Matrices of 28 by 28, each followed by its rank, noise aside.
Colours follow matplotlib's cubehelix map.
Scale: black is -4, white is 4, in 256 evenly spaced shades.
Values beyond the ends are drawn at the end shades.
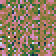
four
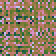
four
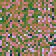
six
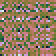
three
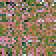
six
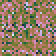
six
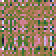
two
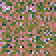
six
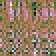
three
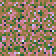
six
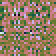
four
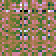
two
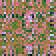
three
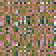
three
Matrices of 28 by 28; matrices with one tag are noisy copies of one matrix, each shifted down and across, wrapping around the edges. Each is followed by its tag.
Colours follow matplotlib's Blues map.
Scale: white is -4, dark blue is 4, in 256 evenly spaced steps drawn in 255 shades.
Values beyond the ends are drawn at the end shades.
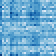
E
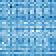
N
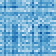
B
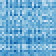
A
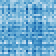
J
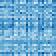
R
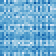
A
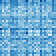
R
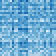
J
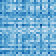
N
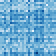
J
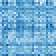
R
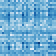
R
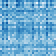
R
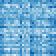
E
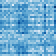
E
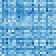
R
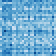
J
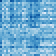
E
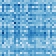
R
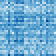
J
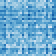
J
